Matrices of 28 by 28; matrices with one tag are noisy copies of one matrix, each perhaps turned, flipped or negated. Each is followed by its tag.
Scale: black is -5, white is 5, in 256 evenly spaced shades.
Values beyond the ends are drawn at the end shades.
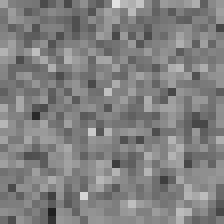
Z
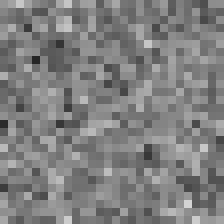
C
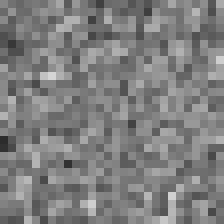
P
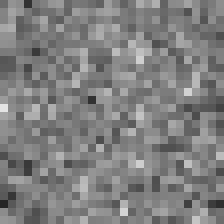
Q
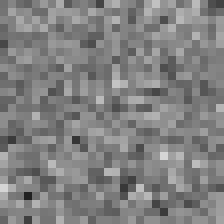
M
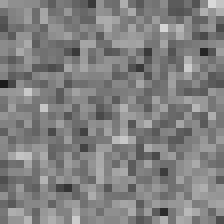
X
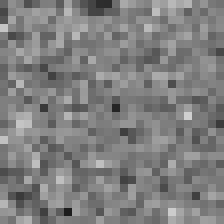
Z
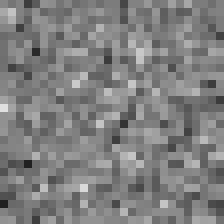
Q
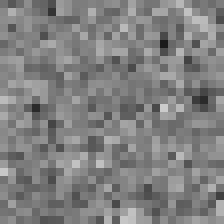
Z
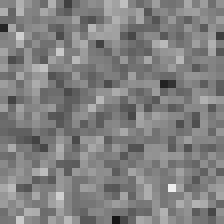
Q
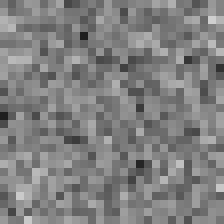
Q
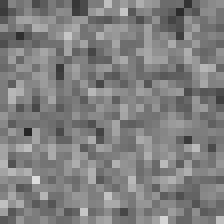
P
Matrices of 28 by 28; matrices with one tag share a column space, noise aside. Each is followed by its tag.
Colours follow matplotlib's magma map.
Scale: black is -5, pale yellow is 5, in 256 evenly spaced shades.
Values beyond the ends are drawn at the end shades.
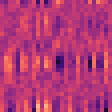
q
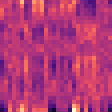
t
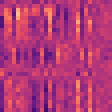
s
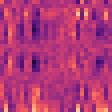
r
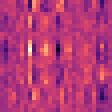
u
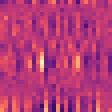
q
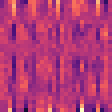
t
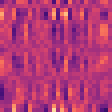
r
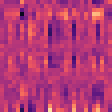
r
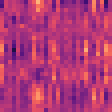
u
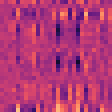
r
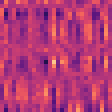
r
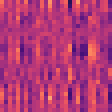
u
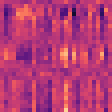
s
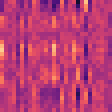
u
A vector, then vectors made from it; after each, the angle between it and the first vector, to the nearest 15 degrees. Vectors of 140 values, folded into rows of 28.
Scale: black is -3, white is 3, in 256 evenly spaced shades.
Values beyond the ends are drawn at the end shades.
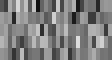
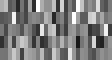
165 degrees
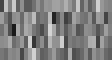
105 degrees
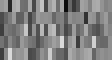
120 degrees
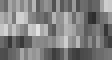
60 degrees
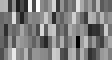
150 degrees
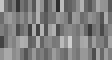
120 degrees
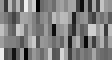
45 degrees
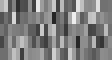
165 degrees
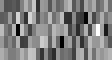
75 degrees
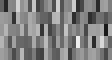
30 degrees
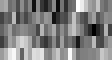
135 degrees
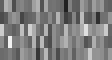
90 degrees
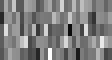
90 degrees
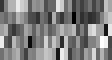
60 degrees
